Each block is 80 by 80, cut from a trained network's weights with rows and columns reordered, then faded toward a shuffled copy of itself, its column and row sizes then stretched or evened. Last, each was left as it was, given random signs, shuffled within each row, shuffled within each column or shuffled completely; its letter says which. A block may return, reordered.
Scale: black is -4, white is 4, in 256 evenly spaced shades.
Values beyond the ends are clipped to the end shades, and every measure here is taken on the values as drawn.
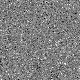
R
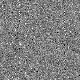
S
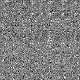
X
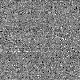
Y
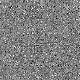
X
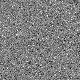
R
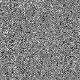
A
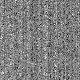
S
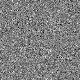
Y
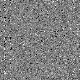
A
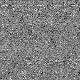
Y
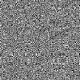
X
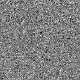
A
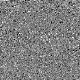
A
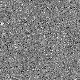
Y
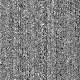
S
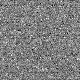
Y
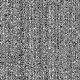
X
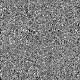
A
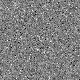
R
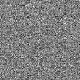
X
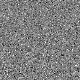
Y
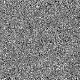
A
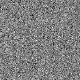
A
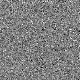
A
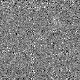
X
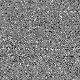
Y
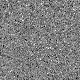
R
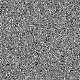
Y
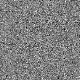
A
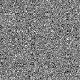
X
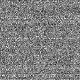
X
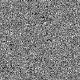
A
